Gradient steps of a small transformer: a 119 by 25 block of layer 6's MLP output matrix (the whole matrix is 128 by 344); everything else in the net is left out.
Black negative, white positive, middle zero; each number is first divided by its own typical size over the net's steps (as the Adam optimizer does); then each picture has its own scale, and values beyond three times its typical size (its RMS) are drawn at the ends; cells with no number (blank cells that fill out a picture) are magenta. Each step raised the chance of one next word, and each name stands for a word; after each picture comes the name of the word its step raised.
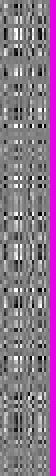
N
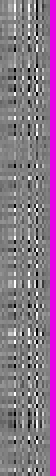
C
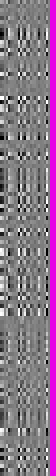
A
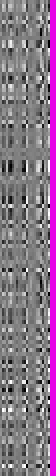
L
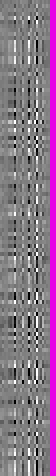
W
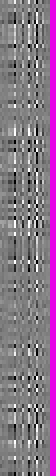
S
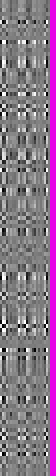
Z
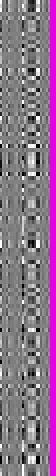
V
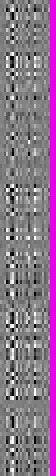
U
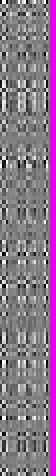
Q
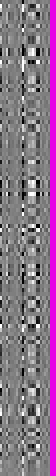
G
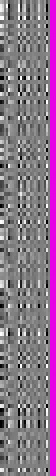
C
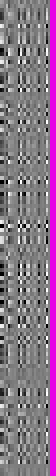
G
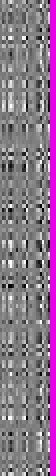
Q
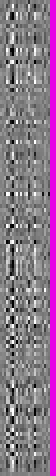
G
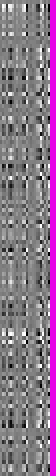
C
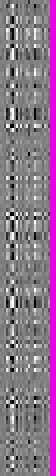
N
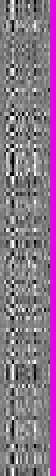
V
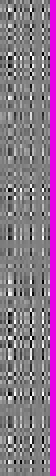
U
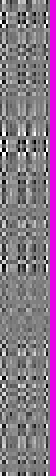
S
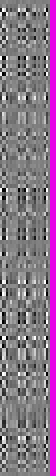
U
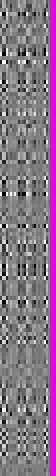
G
